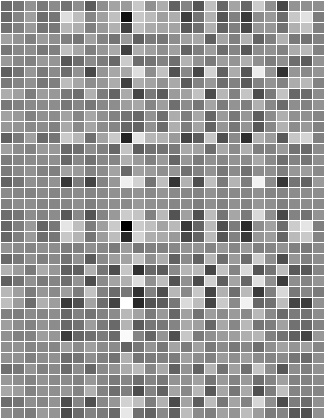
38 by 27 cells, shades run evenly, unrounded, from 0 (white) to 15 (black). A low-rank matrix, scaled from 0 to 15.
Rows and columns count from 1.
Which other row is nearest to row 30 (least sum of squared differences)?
14
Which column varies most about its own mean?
11
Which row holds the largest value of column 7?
28
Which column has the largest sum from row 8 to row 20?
24
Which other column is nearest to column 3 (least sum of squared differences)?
23
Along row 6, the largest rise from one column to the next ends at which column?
12
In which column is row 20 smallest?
22
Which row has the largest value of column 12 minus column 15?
27
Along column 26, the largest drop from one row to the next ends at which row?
21
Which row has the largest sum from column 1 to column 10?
17
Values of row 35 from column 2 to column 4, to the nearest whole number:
7 7 6
